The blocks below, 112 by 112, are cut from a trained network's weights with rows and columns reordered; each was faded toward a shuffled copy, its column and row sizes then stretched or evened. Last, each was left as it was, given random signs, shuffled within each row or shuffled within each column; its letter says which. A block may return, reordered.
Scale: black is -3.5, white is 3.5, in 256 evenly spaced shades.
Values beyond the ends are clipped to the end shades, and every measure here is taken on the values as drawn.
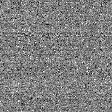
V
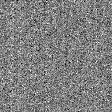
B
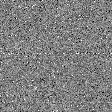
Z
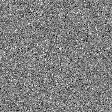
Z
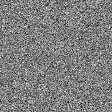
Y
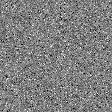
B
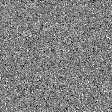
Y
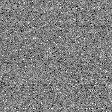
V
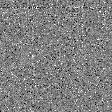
Y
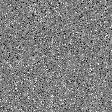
B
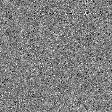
Y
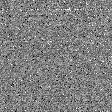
Z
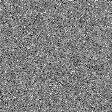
Y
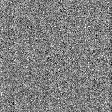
V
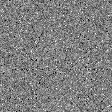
Y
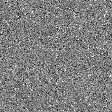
B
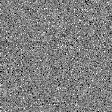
V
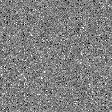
V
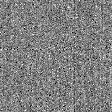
V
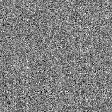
V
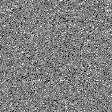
Y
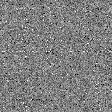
V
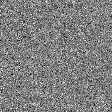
Y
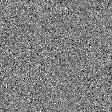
V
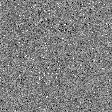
Y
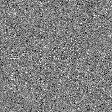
Y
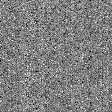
B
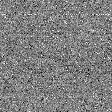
Z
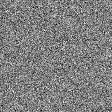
Z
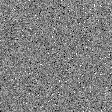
B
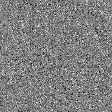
Y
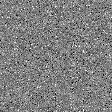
B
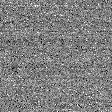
Z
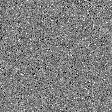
Y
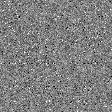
Y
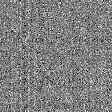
V
